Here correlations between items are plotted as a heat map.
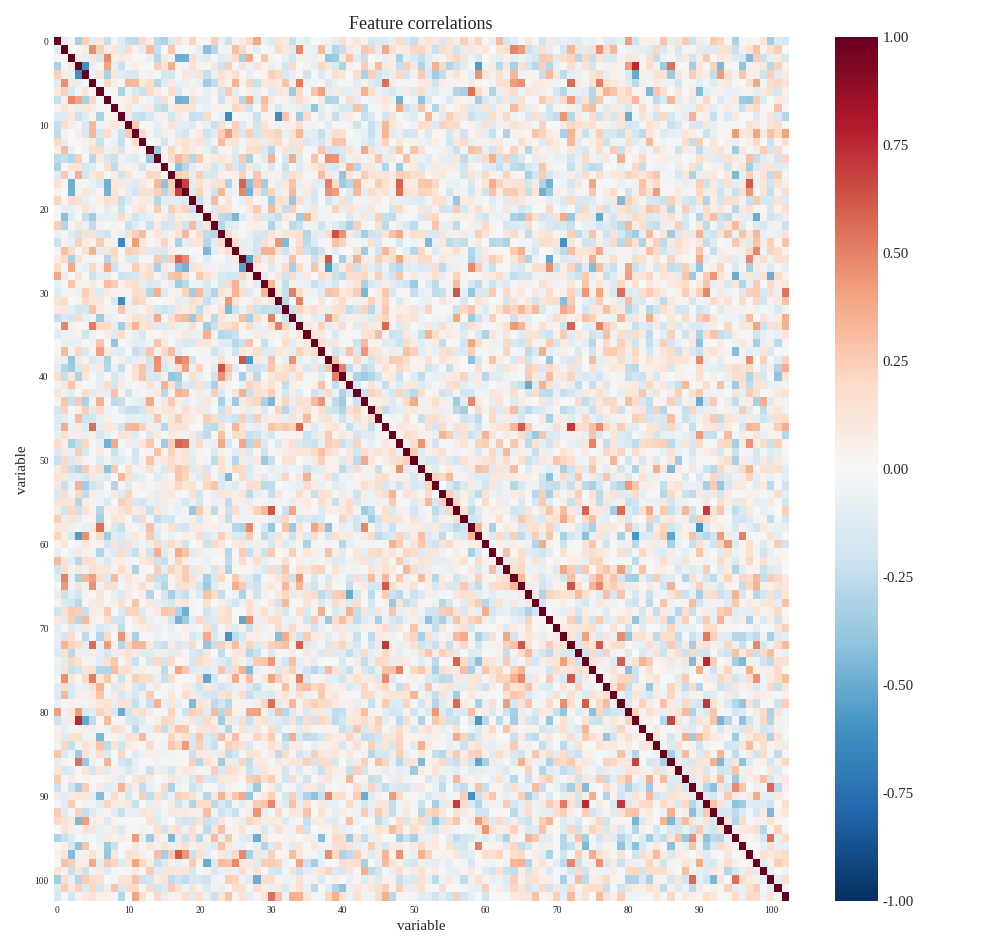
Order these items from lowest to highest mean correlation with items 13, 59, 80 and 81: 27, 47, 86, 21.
47, 21, 86, 27
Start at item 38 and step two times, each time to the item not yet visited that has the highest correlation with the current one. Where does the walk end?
17
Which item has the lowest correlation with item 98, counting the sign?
21
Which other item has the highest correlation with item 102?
30
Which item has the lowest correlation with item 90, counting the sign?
58
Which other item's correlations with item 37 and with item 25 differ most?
43
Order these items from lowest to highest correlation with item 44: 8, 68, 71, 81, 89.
71, 68, 8, 81, 89
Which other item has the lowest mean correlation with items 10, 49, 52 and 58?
90
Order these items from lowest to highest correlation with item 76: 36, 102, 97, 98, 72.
36, 97, 102, 98, 72
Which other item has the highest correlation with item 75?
48
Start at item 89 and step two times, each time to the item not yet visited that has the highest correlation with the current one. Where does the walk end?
95
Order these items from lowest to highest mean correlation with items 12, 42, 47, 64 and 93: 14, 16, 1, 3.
3, 14, 16, 1
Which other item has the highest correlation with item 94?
60
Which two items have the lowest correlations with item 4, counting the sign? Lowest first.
3, 81
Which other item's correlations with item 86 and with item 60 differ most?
81
